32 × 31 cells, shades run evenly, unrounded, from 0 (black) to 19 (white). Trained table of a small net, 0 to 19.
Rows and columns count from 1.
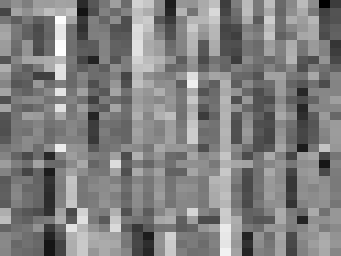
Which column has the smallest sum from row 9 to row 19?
28
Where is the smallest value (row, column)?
1, 30
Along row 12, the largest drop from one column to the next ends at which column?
7
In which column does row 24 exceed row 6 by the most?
21
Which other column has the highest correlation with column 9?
29
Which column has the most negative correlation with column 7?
18
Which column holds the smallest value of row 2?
8
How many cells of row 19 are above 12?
5
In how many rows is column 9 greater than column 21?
8
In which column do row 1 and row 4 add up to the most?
13
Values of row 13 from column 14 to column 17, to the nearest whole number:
11 10 11 9
